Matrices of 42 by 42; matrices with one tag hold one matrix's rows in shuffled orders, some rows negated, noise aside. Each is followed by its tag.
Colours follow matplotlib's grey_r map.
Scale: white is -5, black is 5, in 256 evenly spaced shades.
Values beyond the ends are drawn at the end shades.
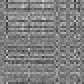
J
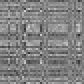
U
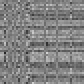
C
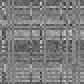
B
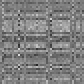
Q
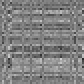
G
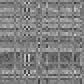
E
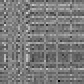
C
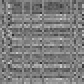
G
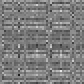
Q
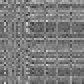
C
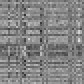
U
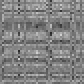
Q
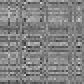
U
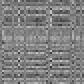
Q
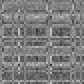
Q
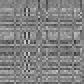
E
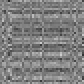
G
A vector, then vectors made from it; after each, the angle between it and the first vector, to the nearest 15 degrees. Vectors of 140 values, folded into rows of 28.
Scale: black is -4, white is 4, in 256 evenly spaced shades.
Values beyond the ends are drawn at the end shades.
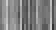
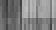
135 degrees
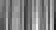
75 degrees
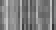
15 degrees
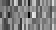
120 degrees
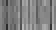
165 degrees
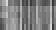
30 degrees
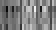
135 degrees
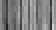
165 degrees
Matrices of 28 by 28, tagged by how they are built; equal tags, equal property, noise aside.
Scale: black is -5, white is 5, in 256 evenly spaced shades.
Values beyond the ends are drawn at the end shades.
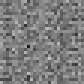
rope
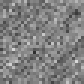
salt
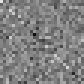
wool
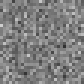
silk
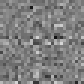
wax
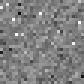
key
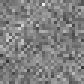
salt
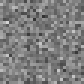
rope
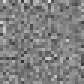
wax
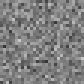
silk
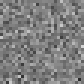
silk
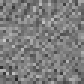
salt
